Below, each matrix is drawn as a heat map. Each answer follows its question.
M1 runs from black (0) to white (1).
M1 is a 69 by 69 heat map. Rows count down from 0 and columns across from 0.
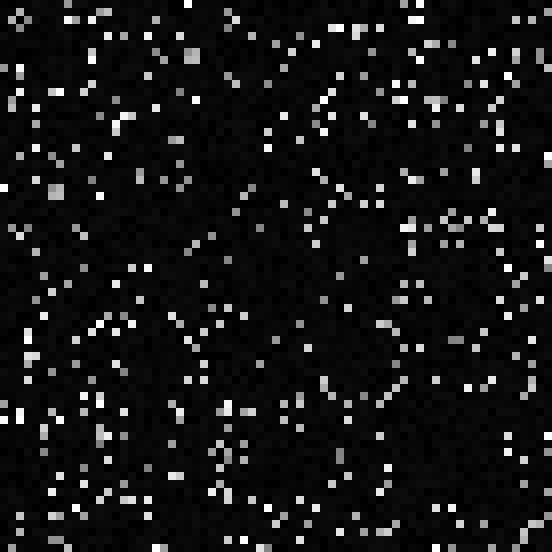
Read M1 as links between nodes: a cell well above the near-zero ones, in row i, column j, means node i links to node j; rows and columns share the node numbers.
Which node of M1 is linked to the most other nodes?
node 28
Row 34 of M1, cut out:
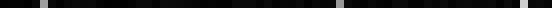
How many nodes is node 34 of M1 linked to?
3
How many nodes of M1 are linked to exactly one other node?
1
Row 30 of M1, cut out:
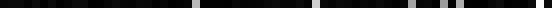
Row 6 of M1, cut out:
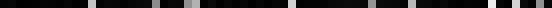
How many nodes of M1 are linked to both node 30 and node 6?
3
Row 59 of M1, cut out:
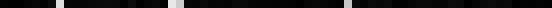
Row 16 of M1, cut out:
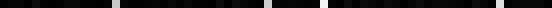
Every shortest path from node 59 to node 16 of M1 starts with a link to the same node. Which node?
node 22
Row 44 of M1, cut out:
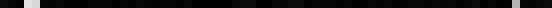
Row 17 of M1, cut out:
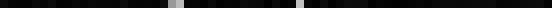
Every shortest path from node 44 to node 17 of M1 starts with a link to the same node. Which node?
node 4
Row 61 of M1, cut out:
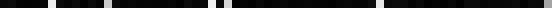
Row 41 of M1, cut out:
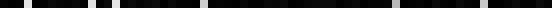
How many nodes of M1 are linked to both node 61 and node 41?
0
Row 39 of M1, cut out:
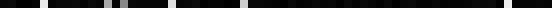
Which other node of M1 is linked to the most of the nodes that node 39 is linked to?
node 54
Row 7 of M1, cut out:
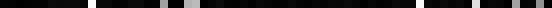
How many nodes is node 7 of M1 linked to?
8
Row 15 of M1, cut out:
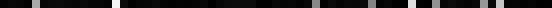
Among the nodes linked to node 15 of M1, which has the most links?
node 51
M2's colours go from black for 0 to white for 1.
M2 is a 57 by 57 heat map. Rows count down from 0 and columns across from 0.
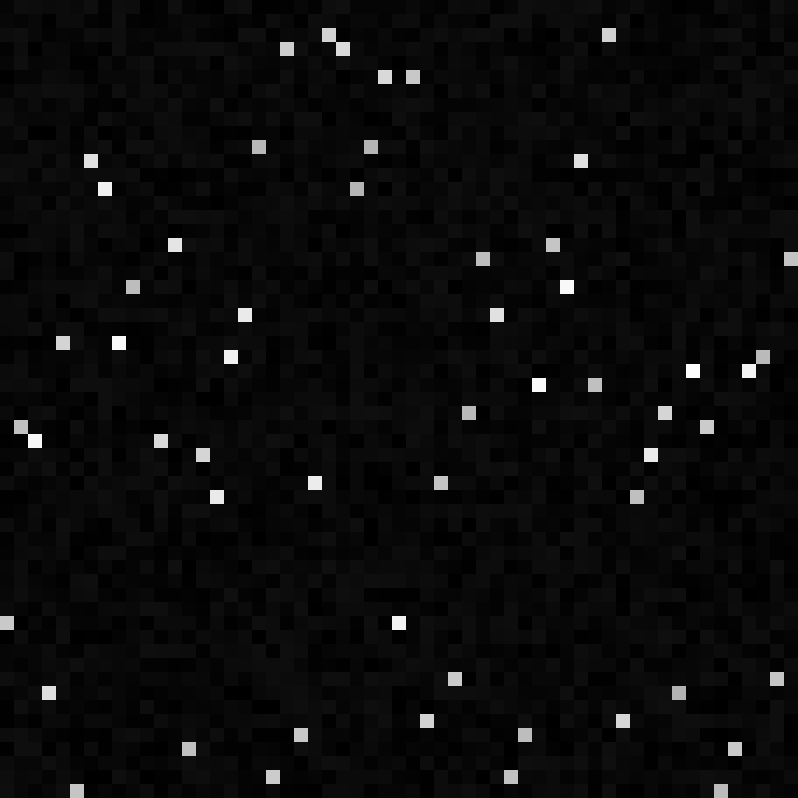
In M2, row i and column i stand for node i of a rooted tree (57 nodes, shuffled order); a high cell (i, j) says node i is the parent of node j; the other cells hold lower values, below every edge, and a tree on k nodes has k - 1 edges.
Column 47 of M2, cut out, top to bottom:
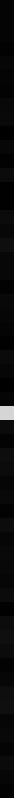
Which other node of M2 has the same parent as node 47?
33
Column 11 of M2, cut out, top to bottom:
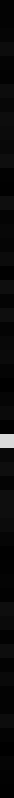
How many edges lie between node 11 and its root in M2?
4
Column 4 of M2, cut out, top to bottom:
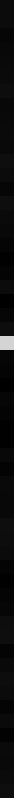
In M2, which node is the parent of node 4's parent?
3
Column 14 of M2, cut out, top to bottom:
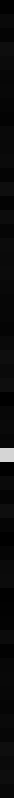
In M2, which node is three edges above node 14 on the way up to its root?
49
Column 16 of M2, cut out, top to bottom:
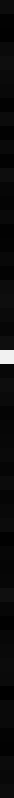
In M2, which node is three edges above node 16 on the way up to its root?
53
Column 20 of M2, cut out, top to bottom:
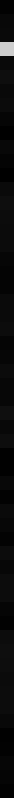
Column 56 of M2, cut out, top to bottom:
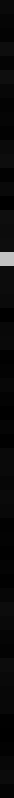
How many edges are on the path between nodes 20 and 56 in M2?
6
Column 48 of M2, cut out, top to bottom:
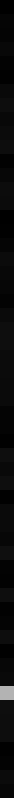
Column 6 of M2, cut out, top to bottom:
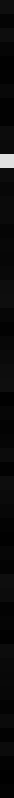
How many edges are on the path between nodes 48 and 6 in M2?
8
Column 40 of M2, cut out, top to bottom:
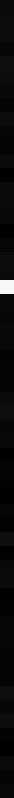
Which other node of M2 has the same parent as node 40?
9
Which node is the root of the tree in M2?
10
